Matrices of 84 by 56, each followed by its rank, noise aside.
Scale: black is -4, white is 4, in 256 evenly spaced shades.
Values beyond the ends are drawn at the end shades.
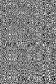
six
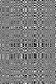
two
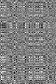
two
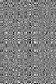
two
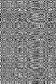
four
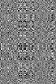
two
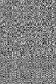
six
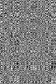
four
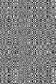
two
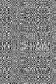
three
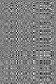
two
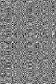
five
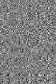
six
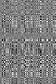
three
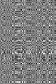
three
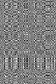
two
